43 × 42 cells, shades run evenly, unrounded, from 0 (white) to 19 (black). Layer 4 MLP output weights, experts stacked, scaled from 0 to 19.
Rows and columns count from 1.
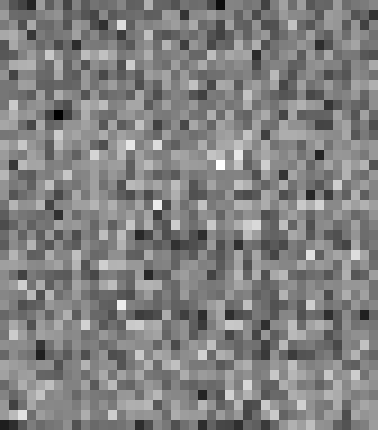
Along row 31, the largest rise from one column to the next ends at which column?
15
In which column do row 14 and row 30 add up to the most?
30
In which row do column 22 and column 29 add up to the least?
9
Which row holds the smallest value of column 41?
35
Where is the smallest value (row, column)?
17, 25
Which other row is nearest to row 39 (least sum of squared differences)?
29
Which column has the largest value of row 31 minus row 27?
12
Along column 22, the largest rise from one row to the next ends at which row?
10
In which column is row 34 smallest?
2
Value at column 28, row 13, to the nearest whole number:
11
